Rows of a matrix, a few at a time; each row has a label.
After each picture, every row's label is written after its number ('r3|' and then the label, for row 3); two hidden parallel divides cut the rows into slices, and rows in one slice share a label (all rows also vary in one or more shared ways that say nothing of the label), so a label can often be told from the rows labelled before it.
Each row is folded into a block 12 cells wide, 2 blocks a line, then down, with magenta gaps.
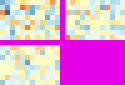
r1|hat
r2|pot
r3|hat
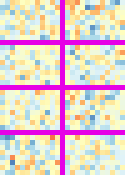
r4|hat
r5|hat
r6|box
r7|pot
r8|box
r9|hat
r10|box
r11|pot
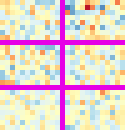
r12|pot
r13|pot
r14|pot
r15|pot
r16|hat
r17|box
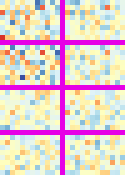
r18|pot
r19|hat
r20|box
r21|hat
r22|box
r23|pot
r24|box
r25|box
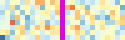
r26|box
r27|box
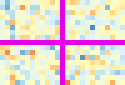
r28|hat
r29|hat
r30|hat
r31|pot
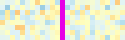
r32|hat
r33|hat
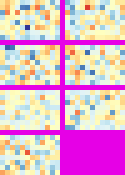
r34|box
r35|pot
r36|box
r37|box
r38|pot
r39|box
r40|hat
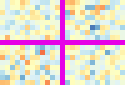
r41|pot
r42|hat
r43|pot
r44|hat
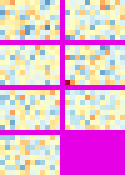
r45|pot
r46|box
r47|box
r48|pot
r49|hat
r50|hat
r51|hat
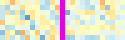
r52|pot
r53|box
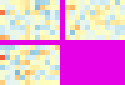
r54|pot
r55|hat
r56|hat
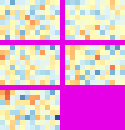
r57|box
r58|box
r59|hat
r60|pot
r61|hat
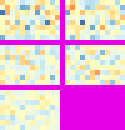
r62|box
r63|box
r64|hat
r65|hat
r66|hat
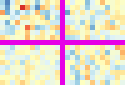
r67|pot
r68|box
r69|hat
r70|hat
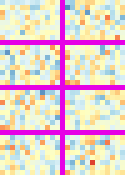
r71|hat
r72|pot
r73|pot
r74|pot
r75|pot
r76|hat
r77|hat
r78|pot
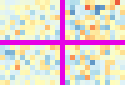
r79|box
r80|hat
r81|pot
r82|hat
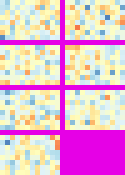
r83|box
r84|box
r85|pot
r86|pot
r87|box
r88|hat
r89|pot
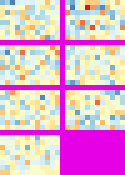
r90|box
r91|pot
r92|pot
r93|box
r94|pot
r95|pot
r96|pot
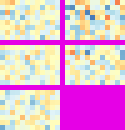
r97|hat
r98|pot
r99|hat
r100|box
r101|box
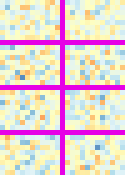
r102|hat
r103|hat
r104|box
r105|hat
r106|hat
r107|hat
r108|hat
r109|box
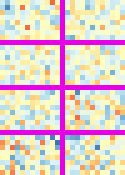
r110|pot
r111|box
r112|box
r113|pot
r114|pot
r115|box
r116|hat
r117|box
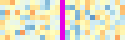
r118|pot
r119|pot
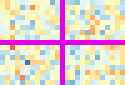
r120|hat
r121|box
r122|pot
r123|box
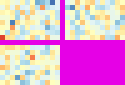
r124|pot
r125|pot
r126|pot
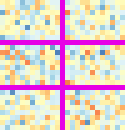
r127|box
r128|pot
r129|box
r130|pot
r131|box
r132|box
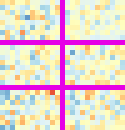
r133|pot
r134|hat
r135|box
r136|pot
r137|box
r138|pot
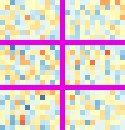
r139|box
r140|box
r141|box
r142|hat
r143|hat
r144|box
